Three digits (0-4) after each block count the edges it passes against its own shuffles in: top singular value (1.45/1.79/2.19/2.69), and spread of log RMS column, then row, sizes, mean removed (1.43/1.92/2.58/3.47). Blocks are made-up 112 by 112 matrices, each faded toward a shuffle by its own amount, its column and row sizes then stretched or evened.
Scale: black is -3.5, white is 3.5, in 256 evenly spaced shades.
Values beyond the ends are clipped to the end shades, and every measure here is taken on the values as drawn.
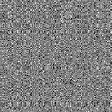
4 3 1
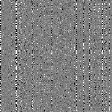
4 4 0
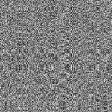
4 3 0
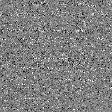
1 1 2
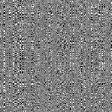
4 4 2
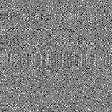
4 0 2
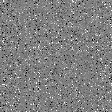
0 2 0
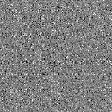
3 1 2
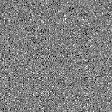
3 1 1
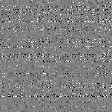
3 1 4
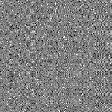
4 1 0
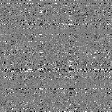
3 2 4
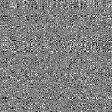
4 2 3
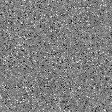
0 0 1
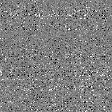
0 2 3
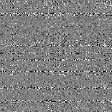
2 2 4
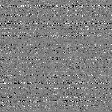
1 1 4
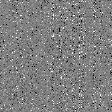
1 3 0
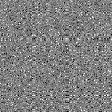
4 0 2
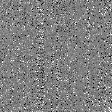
1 3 1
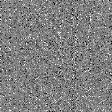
2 2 1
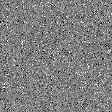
1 1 2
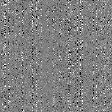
1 4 1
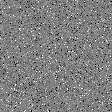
0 0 0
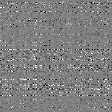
3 2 4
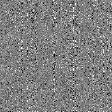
0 4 1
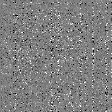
1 3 2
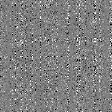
0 4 2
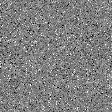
0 1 0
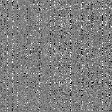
1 4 2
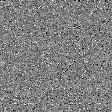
1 0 2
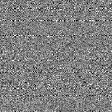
3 2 3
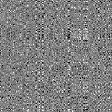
4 3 1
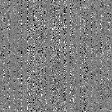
1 4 1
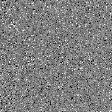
2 2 1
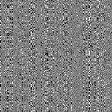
4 4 0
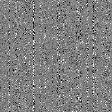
2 4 0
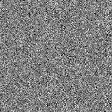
2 2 0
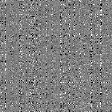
2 4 3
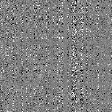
0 4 3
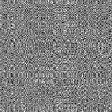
4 2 0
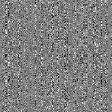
3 4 0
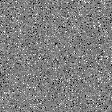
1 1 2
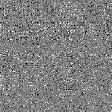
2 1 3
